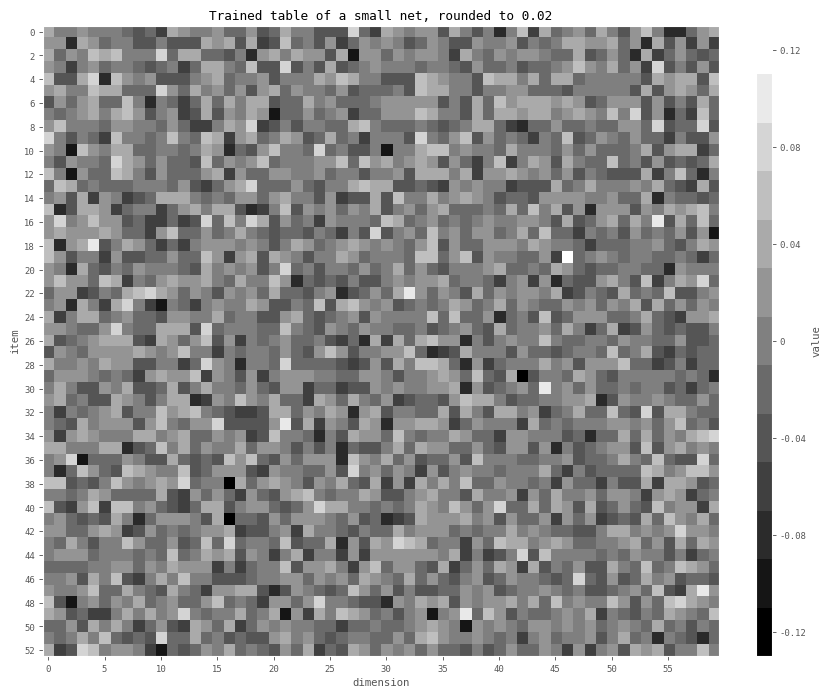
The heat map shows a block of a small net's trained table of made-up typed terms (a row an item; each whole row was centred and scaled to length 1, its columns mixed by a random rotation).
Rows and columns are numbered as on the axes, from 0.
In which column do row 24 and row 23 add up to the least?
10
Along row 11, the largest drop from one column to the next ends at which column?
41
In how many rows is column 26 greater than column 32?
19
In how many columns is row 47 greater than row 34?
23
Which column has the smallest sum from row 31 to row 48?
49
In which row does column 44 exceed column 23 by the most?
30
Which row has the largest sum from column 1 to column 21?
21
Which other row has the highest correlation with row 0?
24
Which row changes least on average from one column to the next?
42
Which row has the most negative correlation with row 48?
13
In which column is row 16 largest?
54
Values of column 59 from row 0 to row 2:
0.04 -0.06 -0.02
